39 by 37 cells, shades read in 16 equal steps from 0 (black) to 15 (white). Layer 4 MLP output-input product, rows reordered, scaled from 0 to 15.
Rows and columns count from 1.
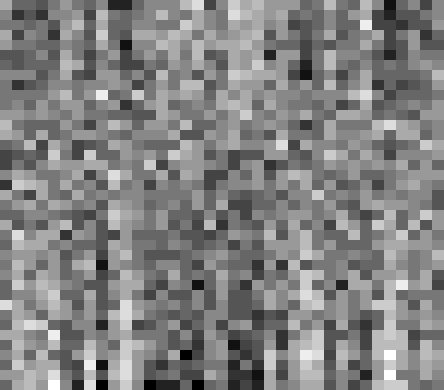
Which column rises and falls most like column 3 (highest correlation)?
2
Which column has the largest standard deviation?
33
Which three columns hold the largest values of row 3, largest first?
31, 16, 7
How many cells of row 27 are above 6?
23
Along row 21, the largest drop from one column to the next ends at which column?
20
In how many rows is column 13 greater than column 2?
14
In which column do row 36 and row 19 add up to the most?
26
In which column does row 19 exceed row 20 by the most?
3
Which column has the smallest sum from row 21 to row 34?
9
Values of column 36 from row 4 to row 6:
3 5 7
